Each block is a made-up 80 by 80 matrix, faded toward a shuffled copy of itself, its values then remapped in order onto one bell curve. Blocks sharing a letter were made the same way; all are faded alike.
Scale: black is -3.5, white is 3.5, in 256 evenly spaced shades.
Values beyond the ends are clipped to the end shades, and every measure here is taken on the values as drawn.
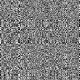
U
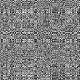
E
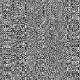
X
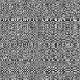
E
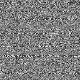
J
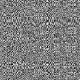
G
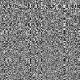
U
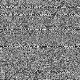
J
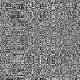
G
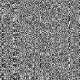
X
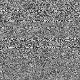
J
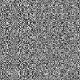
G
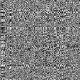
U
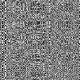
X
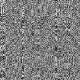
X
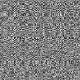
G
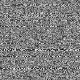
J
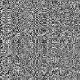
U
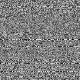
J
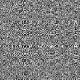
U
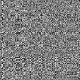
U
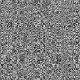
G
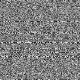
J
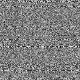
J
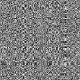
G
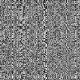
X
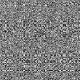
U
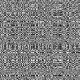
E
